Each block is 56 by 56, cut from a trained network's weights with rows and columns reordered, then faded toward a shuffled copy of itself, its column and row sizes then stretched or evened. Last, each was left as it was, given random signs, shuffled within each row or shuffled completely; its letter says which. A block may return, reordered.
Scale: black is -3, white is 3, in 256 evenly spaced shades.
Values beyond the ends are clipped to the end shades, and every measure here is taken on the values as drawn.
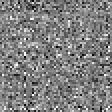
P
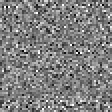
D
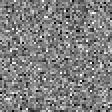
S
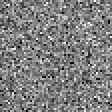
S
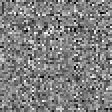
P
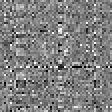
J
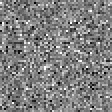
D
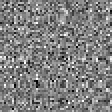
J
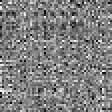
J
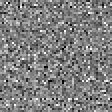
D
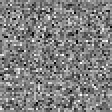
D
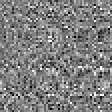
J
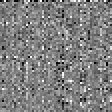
J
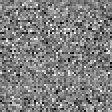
D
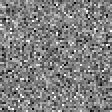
S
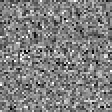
D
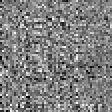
J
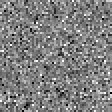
S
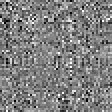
J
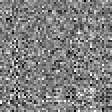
J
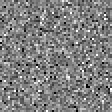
S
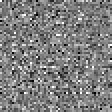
P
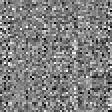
J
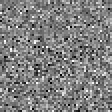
D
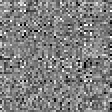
J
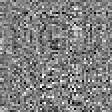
J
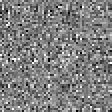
J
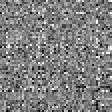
J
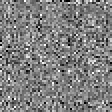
J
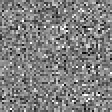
P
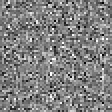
P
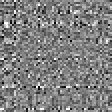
J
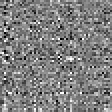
J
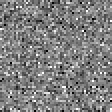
D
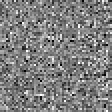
P
